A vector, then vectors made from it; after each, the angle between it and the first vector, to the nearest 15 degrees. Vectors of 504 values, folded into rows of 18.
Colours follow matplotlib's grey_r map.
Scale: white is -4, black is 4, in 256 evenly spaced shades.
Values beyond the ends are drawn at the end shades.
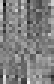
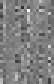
120 degrees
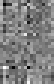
45 degrees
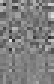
75 degrees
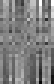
90 degrees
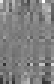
90 degrees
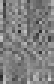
45 degrees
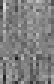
135 degrees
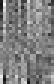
165 degrees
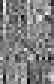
150 degrees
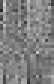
150 degrees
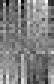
135 degrees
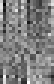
15 degrees
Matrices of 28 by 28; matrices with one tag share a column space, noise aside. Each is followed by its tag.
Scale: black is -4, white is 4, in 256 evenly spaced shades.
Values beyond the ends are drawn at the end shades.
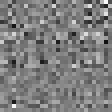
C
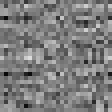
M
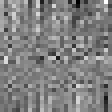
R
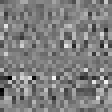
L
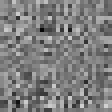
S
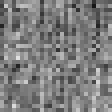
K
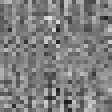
S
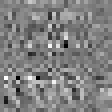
L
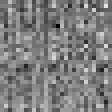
K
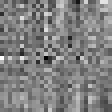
R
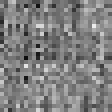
K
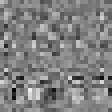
L
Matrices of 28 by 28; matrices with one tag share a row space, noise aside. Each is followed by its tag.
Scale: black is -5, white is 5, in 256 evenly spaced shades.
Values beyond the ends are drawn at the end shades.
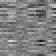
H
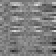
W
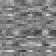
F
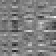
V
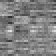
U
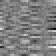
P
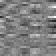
P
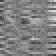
P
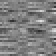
H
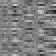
V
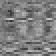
F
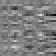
V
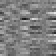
P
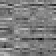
U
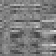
W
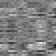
H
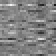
H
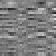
H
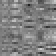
V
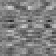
F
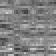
U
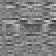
F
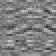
F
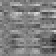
W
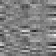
P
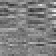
H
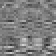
F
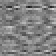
F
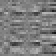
W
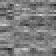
U
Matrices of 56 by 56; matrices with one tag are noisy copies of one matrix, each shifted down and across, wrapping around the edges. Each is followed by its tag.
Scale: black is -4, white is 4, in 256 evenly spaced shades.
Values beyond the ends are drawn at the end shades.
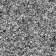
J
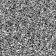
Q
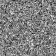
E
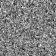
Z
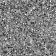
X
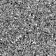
X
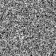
E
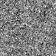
J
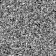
Z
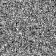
X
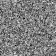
E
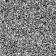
Z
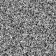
Z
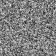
Z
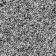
J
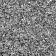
X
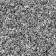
J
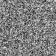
Z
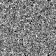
Z
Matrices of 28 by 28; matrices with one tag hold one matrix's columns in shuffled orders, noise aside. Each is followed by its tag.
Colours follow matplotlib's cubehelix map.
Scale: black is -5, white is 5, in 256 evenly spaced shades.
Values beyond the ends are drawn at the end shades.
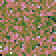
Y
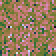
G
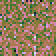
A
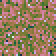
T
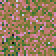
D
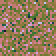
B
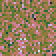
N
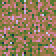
D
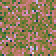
Y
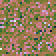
B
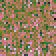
N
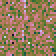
D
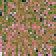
A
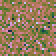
B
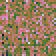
D
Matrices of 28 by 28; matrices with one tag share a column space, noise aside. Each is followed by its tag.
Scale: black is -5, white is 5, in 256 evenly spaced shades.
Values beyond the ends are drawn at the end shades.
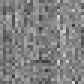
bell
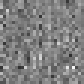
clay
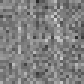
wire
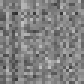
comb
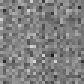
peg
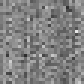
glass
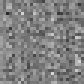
comb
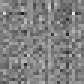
comb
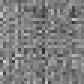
glass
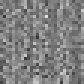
clay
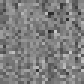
comb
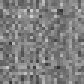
clay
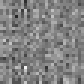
clay
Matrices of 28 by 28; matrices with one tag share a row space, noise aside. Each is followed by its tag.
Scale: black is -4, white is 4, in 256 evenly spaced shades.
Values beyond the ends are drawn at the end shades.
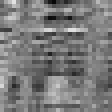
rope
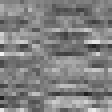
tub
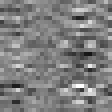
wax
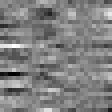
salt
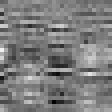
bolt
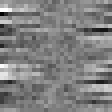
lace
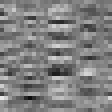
bolt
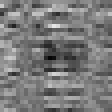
rope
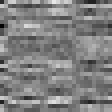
bolt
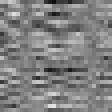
rope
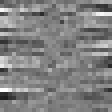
lace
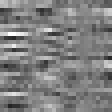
salt
